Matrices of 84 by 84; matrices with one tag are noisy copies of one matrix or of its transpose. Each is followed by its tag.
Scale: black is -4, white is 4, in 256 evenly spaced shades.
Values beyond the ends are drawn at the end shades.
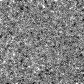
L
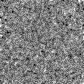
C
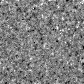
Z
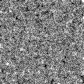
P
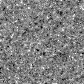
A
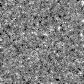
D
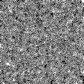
P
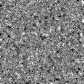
D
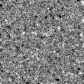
D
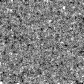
P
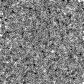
C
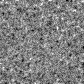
Z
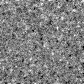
Z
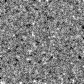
D
